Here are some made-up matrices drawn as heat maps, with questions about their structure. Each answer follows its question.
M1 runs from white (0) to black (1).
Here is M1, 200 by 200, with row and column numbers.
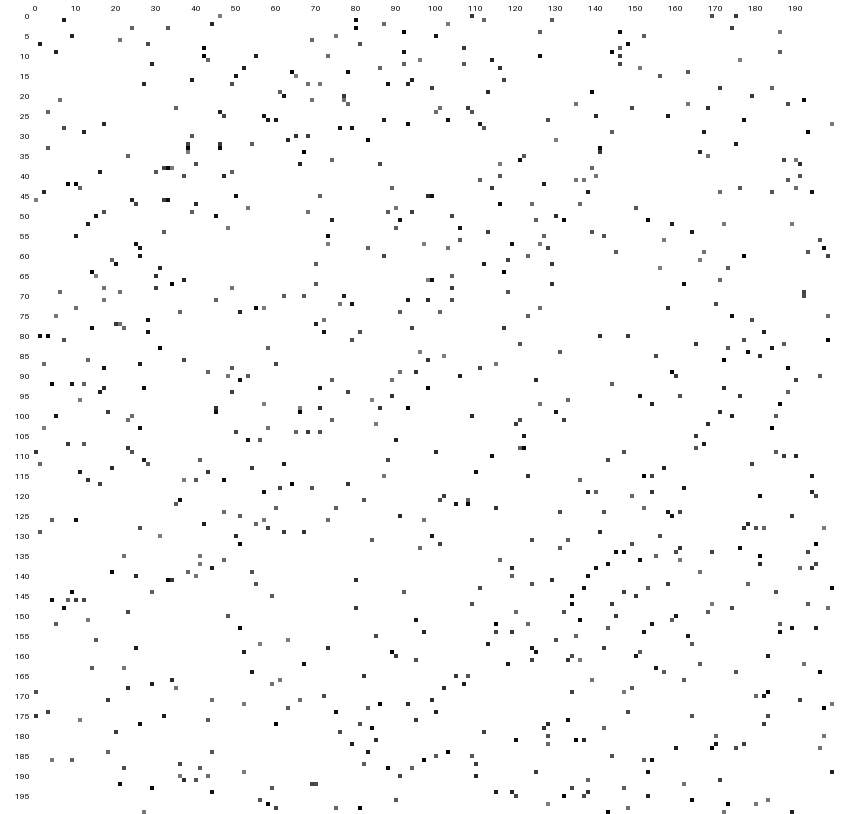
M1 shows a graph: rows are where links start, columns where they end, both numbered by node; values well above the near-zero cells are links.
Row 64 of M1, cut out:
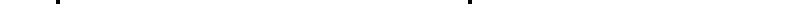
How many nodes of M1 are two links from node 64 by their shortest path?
3
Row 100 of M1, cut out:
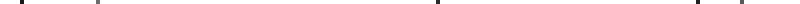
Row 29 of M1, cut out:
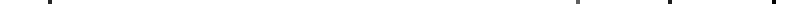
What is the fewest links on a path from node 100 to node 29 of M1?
3
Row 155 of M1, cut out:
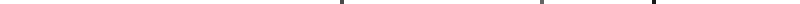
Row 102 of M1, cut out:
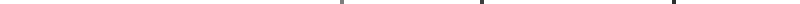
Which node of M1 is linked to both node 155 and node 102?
node 85
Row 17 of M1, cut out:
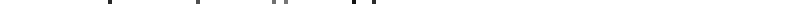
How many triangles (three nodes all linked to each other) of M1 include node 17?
4
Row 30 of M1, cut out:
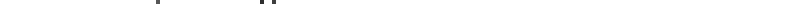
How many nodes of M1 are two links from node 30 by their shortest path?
5
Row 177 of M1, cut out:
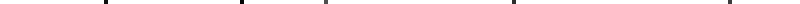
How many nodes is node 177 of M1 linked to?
5
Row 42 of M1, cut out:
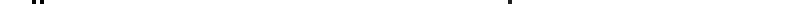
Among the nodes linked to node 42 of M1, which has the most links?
node 10
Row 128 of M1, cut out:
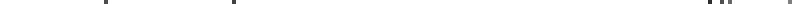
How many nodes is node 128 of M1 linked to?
6
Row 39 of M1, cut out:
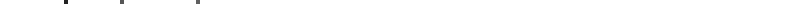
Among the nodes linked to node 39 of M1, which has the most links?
node 49
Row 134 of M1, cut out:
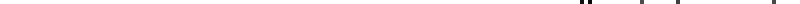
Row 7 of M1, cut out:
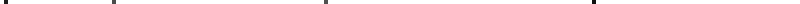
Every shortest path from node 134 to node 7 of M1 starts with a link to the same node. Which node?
node 147
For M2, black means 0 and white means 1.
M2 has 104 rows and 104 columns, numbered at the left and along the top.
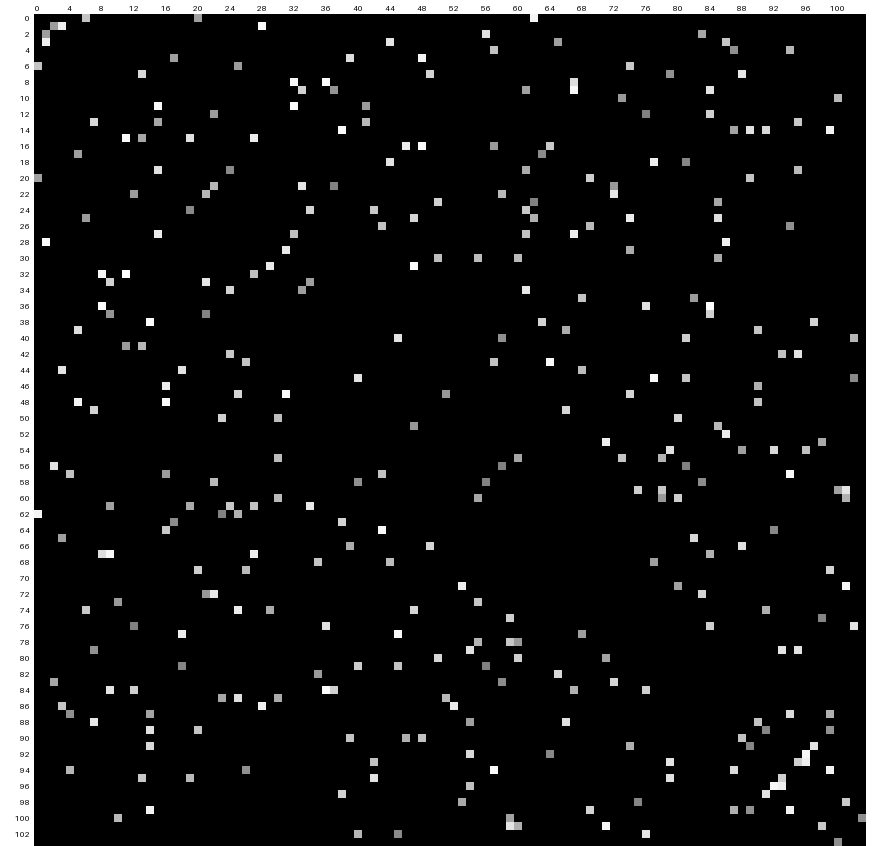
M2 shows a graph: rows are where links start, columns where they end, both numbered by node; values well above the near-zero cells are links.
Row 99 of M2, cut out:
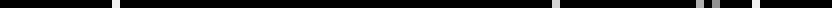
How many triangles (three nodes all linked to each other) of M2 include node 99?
3
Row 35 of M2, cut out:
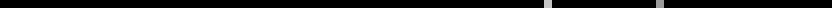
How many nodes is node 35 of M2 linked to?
2
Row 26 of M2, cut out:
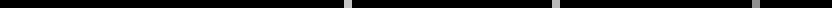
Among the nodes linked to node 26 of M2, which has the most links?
node 94
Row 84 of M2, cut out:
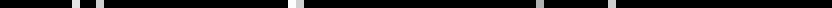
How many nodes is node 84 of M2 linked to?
6
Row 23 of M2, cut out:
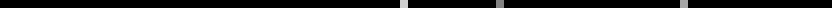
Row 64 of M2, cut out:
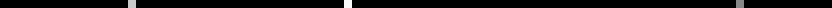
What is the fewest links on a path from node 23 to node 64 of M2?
7
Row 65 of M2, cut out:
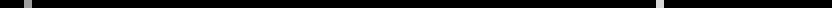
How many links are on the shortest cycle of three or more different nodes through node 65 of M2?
6
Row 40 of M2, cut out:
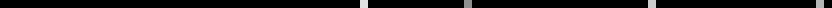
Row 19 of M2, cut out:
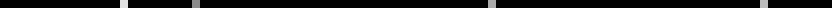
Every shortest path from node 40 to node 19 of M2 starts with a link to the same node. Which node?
node 102
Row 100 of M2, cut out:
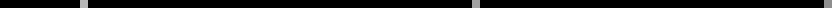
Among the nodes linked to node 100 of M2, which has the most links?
node 59
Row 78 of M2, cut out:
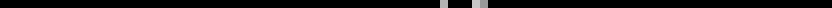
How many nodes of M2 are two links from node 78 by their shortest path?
6
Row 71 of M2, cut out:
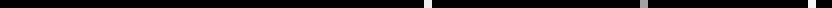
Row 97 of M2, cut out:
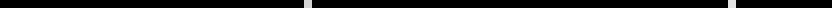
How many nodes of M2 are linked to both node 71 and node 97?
0
